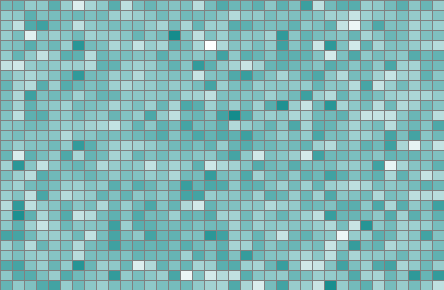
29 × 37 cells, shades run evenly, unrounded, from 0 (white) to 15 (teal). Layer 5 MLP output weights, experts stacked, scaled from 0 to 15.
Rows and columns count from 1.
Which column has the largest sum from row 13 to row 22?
16
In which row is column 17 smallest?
21
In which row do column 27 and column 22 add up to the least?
29
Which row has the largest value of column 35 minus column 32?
28
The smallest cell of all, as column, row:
18, 5
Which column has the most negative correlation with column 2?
4
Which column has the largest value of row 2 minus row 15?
35
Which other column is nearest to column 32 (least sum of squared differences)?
25
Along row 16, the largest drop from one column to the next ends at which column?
2
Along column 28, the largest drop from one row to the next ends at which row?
6
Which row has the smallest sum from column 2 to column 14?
7
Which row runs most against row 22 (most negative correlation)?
8
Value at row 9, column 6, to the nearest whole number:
11
